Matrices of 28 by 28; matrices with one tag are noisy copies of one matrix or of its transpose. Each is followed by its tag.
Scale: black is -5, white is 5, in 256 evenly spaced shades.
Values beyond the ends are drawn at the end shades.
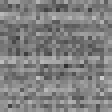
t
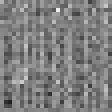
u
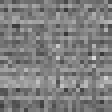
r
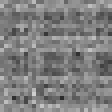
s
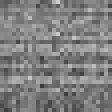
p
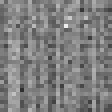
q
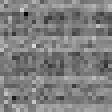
s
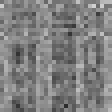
s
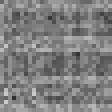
s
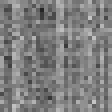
t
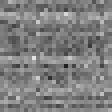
t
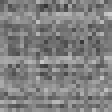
t
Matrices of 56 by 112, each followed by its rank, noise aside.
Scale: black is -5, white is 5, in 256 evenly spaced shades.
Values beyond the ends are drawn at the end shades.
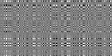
one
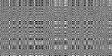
one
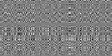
three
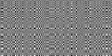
one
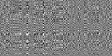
four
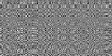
three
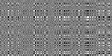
one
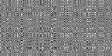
four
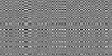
one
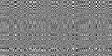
two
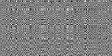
two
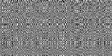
four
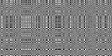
one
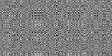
four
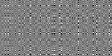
two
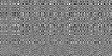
two
